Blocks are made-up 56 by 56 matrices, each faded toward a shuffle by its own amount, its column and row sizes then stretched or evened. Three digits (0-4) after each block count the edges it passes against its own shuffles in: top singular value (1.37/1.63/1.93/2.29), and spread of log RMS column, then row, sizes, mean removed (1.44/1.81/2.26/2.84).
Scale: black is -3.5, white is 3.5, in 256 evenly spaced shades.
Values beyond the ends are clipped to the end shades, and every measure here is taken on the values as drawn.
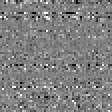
2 1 4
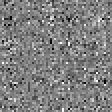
0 3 3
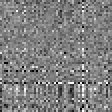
4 3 3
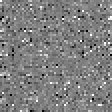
1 1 2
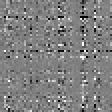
2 4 4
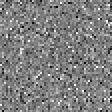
2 0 0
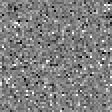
0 0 0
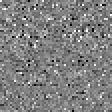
0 0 3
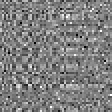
4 0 2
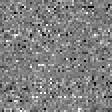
0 0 3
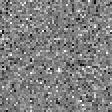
0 2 0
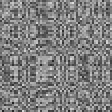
4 0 0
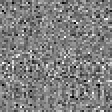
2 0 2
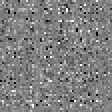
0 3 2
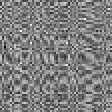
4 1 1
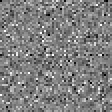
2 0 1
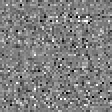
0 0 3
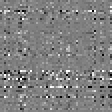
1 3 4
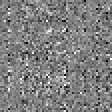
2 3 2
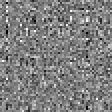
3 3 0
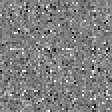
0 2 2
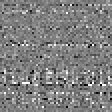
3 0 4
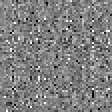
2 1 1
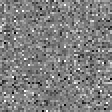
1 1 0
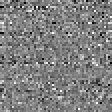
2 0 3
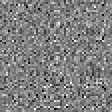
3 0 1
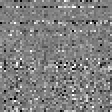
1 2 4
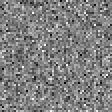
1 0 0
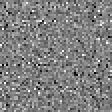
1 1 1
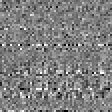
3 0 4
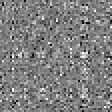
3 2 1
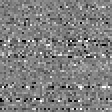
1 0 4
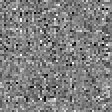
2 2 2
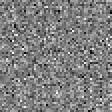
2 1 0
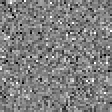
1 0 1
